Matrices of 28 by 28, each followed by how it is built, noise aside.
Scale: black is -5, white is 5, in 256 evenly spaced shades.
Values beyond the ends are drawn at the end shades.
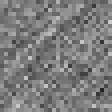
Hankel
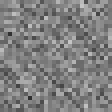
Toeplitz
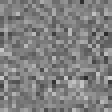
low rank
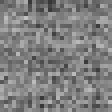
blocks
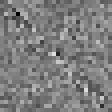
banded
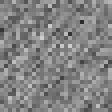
Hankel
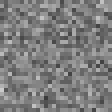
repeating columns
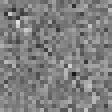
banded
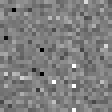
sparse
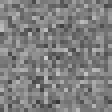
blocks
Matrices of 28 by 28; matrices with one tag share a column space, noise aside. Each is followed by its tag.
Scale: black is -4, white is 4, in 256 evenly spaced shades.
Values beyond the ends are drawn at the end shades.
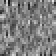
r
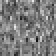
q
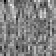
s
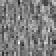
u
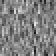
r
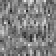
r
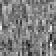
u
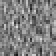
r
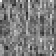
s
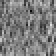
r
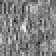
u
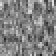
r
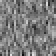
r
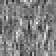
u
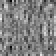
s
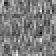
r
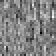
s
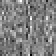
q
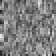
r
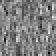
q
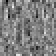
s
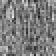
s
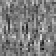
u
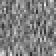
r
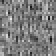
q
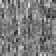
s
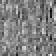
s
